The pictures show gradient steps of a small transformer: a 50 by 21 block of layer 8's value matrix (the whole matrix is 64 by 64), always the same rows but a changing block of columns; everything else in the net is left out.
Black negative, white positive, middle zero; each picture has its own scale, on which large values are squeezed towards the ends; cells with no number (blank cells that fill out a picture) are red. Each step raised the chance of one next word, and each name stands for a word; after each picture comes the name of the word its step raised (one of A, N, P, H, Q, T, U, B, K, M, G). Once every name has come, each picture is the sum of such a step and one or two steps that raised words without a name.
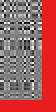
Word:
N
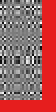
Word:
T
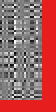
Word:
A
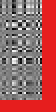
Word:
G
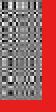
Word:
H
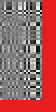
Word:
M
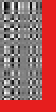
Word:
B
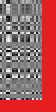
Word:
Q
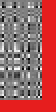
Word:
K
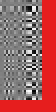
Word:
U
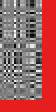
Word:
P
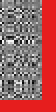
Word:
T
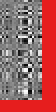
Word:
A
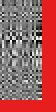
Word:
P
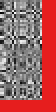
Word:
P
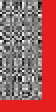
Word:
H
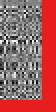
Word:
K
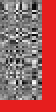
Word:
B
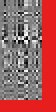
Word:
P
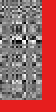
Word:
T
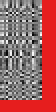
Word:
P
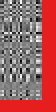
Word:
Q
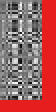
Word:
P
